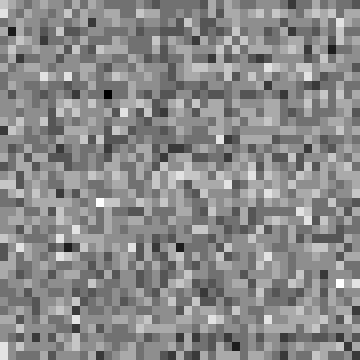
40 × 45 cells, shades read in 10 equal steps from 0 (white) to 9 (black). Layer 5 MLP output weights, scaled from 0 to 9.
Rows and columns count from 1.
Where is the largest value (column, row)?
14, 11
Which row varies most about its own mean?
28
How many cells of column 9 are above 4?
12
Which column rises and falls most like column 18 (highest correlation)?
21
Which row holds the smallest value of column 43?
32
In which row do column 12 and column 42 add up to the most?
6
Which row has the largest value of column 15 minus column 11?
16
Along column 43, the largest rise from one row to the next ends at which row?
33
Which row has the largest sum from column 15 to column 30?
38
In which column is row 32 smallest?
43
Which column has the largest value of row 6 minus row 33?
42
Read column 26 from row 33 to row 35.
7 6 3
